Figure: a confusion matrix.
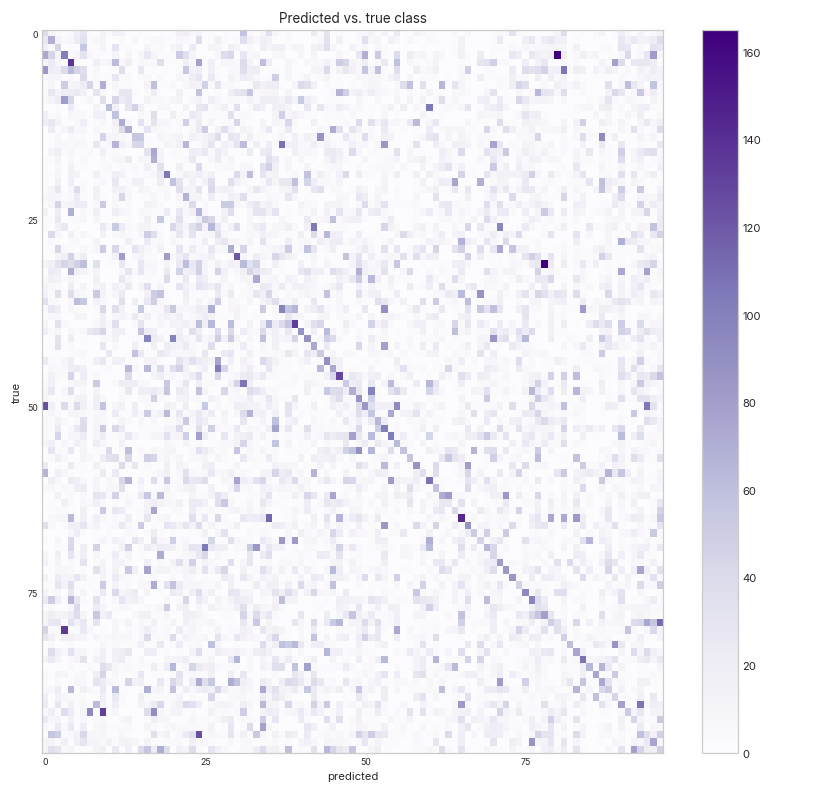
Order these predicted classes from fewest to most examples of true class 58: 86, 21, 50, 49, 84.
86, 21, 50, 49, 84
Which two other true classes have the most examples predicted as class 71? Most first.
26, 87
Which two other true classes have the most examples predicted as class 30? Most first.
60, 84
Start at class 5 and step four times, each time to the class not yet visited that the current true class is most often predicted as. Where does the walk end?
36
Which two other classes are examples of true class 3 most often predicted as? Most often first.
80, 95
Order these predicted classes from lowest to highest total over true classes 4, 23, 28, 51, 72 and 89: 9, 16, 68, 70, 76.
68, 76, 9, 70, 16
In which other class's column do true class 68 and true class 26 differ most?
42
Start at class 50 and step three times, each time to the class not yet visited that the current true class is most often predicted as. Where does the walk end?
78
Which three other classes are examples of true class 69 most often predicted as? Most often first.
25, 33, 60
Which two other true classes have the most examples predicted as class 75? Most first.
41, 87
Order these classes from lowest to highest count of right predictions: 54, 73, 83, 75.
83, 73, 75, 54
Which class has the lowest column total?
82
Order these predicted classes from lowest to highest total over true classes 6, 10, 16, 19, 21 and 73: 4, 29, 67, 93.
67, 29, 4, 93
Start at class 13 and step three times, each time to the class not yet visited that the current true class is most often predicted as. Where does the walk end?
44
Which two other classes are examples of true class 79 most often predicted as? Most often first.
96, 94
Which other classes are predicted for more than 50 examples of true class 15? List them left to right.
11, 22, 31, 37, 53, 70
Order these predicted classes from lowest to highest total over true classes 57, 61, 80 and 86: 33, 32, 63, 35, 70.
33, 32, 35, 63, 70
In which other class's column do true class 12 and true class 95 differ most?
76
